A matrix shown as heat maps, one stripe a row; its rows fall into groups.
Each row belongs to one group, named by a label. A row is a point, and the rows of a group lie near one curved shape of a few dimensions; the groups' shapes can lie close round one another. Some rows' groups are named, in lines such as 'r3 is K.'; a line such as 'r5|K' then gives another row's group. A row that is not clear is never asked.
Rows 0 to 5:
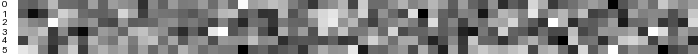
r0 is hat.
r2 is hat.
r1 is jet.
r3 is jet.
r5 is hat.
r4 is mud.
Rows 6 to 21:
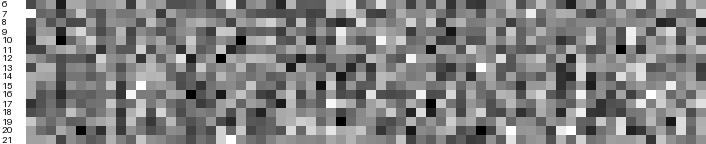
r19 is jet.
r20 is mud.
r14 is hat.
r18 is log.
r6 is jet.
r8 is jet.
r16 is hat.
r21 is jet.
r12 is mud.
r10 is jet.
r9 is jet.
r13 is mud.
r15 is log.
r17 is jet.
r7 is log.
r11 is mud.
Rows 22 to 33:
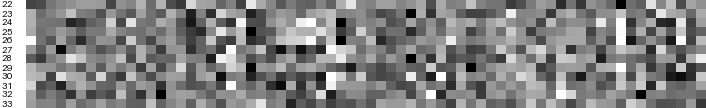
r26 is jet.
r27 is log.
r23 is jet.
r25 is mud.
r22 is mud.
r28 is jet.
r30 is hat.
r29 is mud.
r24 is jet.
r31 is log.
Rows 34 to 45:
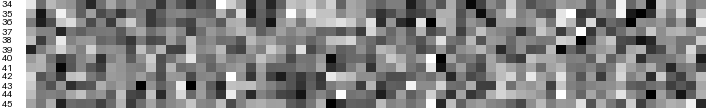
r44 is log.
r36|jet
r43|mud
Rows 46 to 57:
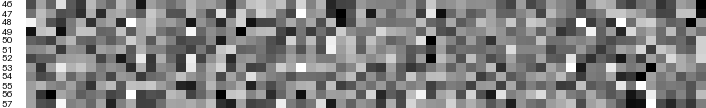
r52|mud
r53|mud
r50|jet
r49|jet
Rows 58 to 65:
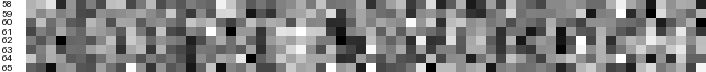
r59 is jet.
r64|mud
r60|jet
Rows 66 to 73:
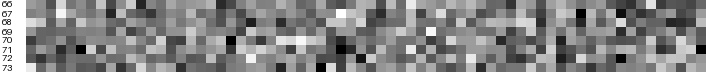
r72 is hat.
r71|jet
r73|log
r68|hat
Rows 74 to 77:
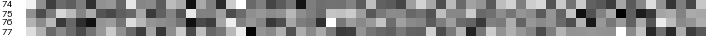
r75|mud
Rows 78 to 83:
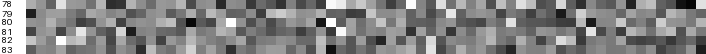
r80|jet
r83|jet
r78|hat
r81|jet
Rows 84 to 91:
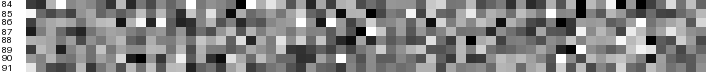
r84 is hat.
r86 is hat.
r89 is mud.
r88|mud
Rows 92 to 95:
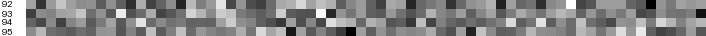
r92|mud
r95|mud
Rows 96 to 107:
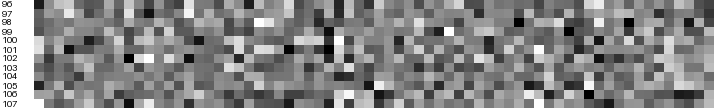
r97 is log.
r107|log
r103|jet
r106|hat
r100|jet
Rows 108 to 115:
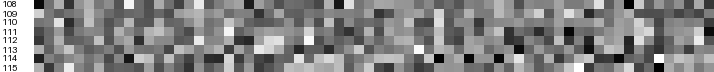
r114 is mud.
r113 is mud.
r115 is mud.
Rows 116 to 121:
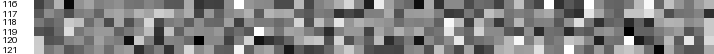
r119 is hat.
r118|mud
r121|log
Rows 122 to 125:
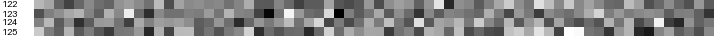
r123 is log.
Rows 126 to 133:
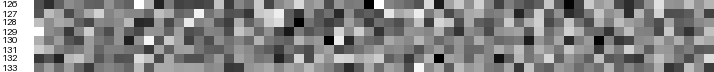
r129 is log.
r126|hat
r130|log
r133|jet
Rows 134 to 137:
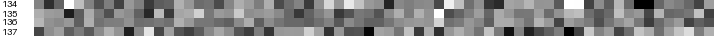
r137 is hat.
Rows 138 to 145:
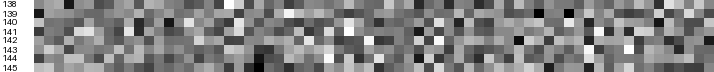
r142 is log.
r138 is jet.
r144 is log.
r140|log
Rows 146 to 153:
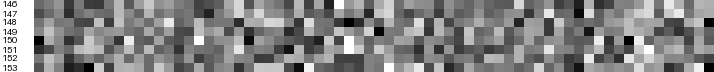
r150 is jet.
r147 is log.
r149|hat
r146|jet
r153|jet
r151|jet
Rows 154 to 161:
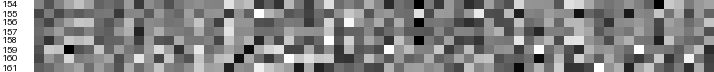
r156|jet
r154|jet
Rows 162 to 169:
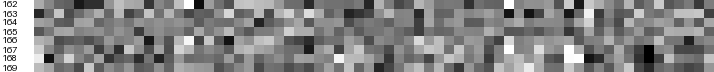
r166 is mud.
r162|mud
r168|mud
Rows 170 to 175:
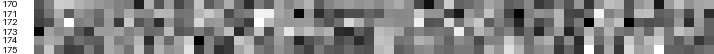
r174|mud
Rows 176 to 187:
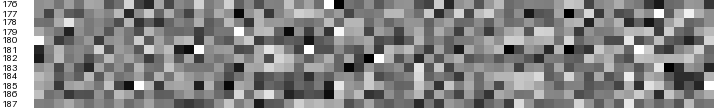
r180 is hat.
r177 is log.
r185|hat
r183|jet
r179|log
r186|log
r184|hat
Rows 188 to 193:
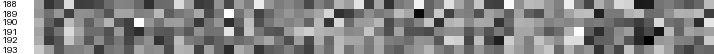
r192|mud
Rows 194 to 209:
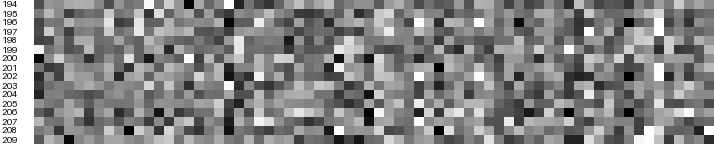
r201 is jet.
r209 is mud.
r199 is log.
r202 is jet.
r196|jet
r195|mud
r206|hat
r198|jet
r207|mud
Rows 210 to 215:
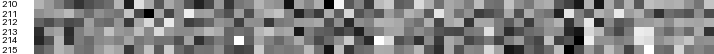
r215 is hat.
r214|log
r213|mud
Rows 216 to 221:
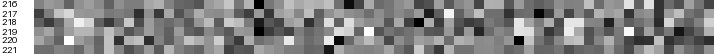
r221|hat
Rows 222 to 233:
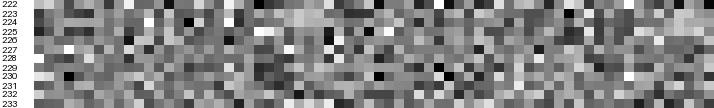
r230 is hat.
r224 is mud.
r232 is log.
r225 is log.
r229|mud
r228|log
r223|log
